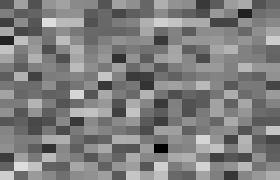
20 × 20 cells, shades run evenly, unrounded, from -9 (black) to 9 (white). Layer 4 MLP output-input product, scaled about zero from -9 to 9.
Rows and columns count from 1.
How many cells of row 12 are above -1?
12
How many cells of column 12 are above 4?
3
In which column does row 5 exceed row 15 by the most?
5
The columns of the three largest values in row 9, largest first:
8, 2, 20
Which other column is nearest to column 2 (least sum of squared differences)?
14
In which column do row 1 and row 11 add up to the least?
15
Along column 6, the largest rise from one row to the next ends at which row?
11
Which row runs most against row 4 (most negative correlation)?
19
